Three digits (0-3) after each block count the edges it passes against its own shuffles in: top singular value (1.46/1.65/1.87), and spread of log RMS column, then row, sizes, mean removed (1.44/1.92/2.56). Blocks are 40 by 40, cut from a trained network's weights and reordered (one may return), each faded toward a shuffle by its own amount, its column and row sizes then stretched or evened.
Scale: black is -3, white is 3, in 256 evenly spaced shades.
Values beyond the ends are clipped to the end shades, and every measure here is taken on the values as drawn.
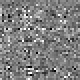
0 1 2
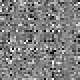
0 2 3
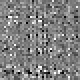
1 1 2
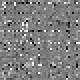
0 2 2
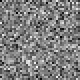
1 0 1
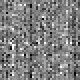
2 1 1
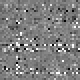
0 1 2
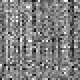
3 1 2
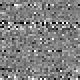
0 0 3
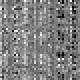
3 3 1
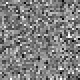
0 1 0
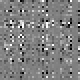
1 3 3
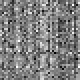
3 0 1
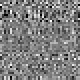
3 1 3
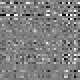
3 2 3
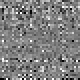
1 2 3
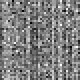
3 0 1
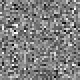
0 2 0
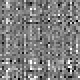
2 2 2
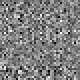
2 1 2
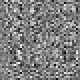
3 2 1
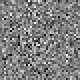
0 2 0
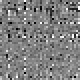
0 2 2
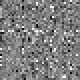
0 2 0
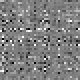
1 3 3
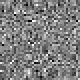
2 1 1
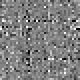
0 1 2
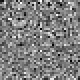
2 1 2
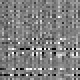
3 0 3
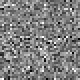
1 1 2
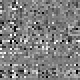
0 2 3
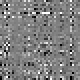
2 3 3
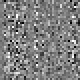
0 3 1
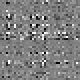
2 2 3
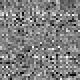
2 0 2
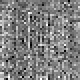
2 1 0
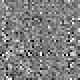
0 2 2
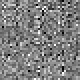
1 2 1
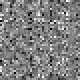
1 2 1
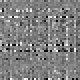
2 0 3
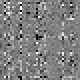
2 3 2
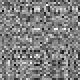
3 0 2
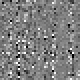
0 3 0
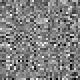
2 0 2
